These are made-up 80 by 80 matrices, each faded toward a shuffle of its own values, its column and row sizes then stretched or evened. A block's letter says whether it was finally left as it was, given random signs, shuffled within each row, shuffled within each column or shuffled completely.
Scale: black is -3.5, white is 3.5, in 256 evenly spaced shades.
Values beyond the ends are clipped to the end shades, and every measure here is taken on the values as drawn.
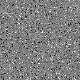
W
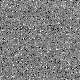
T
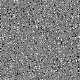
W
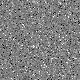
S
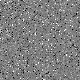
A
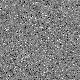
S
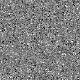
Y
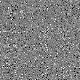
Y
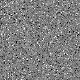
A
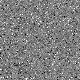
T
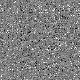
Y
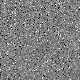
A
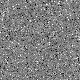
S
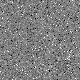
S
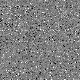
T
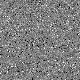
T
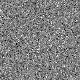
A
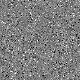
W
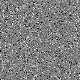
A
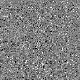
Y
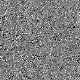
W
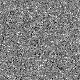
T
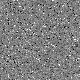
S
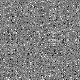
Y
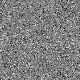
S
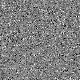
T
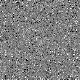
W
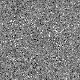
A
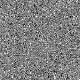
W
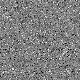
T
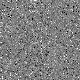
A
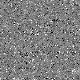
W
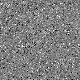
T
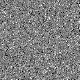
A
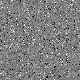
A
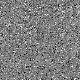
W
